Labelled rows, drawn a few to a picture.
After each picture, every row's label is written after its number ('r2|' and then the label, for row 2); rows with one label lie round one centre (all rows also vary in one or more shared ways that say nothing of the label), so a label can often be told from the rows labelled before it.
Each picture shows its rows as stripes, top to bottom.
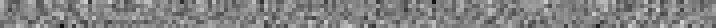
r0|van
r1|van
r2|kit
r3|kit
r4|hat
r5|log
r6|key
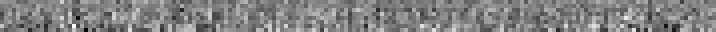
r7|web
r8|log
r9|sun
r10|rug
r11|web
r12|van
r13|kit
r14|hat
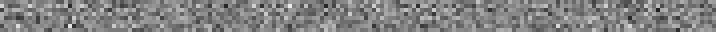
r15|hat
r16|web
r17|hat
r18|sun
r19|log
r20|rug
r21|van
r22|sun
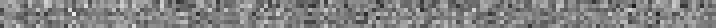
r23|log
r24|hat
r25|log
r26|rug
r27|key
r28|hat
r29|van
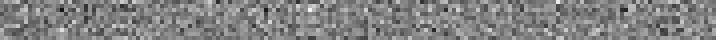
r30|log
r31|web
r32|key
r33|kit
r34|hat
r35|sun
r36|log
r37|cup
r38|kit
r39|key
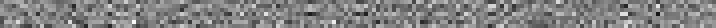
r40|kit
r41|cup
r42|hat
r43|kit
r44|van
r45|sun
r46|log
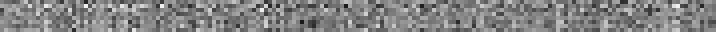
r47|key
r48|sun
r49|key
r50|kit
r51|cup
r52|hat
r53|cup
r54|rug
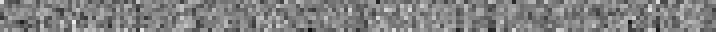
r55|kit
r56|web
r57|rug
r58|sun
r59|web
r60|log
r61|log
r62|rug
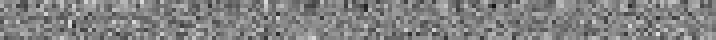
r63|log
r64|log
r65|sun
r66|hat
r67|rug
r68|hat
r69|van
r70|key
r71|log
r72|key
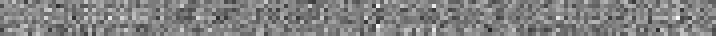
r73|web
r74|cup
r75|sun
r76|key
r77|web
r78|sun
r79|van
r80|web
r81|key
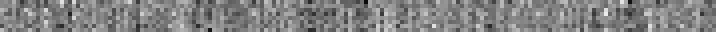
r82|hat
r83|rug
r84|kit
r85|key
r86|log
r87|cup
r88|rug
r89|hat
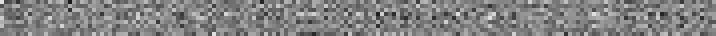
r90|rug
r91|web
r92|key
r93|kit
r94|van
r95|van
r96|cup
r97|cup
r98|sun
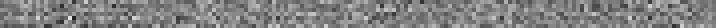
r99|web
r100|sun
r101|rug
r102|sun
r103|van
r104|key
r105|kit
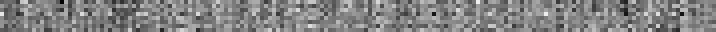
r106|web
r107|key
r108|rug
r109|key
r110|cup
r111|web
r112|log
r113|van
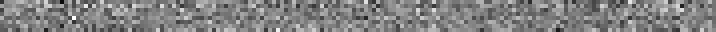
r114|sun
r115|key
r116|log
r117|kit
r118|rug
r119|van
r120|sun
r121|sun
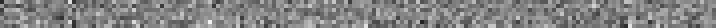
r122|van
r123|key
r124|hat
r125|van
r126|rug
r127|log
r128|van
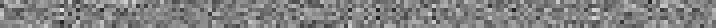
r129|cup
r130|hat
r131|cup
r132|log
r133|sun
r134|hat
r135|sun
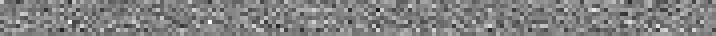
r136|rug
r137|key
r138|web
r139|van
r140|cup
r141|web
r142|web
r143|hat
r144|log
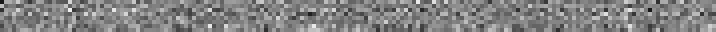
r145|rug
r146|key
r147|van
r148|web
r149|cup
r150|web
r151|sun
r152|sun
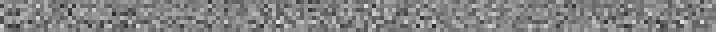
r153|van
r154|kit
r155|rug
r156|web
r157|sun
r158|cup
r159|hat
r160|sun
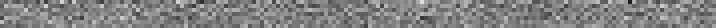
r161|cup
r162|web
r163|kit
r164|van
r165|sun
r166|hat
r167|sun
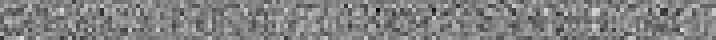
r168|cup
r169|sun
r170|kit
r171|sun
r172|kit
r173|log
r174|rug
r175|sun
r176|hat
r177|web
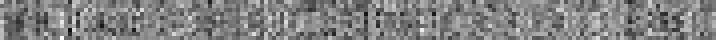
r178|hat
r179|rug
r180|rug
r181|sun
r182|kit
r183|kit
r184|log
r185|kit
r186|cup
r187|van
